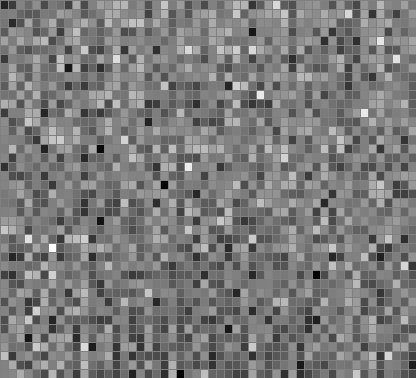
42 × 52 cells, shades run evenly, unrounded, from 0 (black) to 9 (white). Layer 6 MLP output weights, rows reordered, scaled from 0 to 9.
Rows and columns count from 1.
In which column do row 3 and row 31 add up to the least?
2
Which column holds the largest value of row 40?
49
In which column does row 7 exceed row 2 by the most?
50
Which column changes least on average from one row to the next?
23
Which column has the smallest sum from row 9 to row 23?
11
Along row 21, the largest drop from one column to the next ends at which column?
21
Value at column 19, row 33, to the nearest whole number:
7
